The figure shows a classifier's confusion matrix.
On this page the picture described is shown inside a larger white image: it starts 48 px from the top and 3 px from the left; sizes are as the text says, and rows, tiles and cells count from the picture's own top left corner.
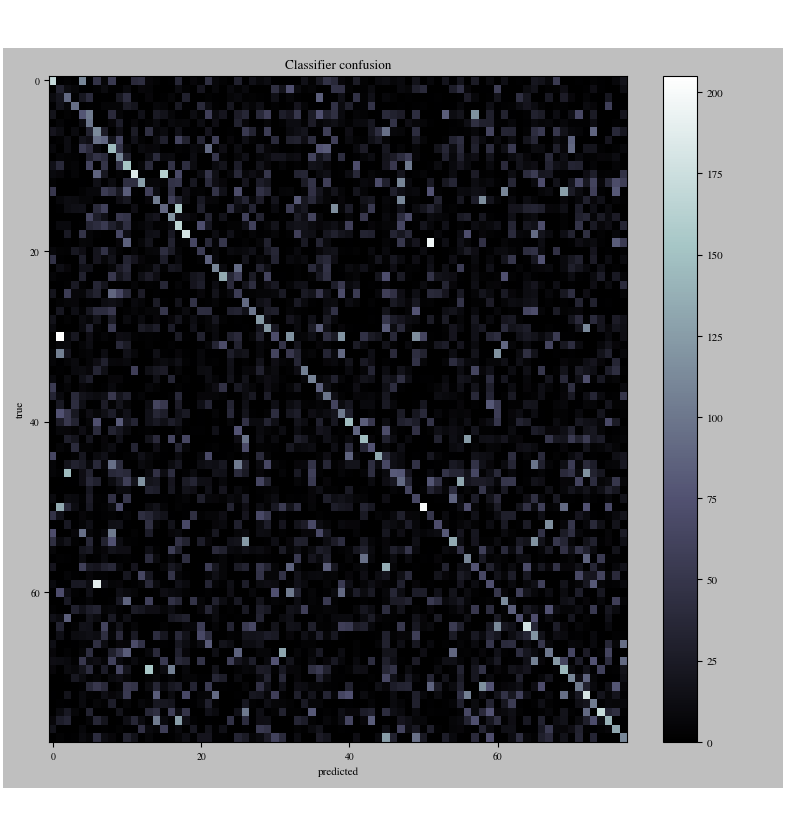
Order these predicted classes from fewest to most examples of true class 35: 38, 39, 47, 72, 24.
39, 24, 38, 47, 72
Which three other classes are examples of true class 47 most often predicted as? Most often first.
55, 12, 51
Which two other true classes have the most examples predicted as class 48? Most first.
10, 16
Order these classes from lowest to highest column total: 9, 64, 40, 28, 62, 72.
40, 62, 64, 28, 9, 72
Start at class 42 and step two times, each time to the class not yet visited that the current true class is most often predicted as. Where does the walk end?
72
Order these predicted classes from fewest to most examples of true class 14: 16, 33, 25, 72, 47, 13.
13, 25, 72, 16, 33, 47
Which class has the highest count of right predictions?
50
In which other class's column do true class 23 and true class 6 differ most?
73
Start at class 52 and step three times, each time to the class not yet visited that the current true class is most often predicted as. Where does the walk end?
61
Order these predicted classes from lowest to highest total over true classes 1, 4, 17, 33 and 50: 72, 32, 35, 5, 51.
51, 35, 72, 32, 5
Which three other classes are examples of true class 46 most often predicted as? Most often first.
2, 72, 47
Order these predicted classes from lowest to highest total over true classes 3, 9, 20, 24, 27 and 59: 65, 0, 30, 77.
0, 77, 30, 65
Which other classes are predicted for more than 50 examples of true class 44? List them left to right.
0, 21, 40
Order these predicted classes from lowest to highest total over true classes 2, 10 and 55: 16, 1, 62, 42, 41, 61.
62, 42, 1, 61, 16, 41
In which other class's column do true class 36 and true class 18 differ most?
65
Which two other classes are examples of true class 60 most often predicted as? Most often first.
32, 39
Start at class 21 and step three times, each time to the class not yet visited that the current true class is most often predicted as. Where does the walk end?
45
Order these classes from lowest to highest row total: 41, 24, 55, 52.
24, 41, 52, 55
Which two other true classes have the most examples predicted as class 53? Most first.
4, 46
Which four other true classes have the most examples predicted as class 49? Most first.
30, 77, 27, 65
